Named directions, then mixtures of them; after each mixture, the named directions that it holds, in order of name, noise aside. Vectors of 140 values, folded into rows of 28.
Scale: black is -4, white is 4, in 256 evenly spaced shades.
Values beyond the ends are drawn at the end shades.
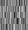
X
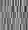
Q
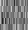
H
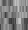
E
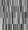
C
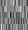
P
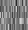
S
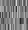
S.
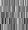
E, H, X.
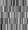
C, H, P.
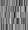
X.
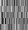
H.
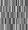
H, Q, S.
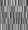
P, Q.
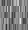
C, E, X.
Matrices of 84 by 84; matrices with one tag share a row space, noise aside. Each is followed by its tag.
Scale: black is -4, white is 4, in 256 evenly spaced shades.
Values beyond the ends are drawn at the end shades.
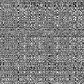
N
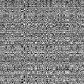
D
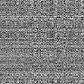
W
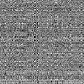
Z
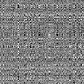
N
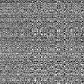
W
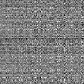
W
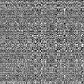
W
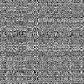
Z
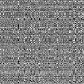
N
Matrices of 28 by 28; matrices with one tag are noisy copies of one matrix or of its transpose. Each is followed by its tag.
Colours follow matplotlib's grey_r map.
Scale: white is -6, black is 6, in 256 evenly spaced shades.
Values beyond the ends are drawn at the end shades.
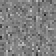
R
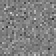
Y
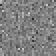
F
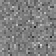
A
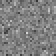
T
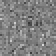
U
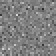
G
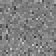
R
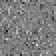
T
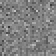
G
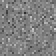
Y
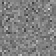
G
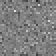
R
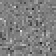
U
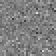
A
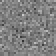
U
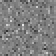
T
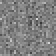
U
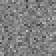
R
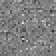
U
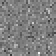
A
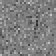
U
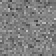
R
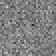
Y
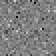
T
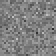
A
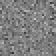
Y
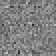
Y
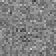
U
